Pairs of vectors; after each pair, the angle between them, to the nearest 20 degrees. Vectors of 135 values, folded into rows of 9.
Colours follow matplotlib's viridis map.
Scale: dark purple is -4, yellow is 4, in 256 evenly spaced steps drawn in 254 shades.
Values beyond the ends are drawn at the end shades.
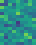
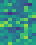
100 degrees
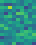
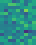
120 degrees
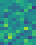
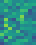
60 degrees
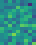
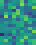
100 degrees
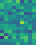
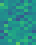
60 degrees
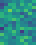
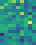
120 degrees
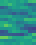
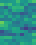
40 degrees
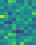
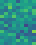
60 degrees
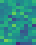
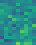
160 degrees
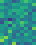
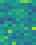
40 degrees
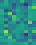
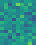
100 degrees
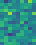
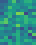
80 degrees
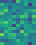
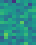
60 degrees
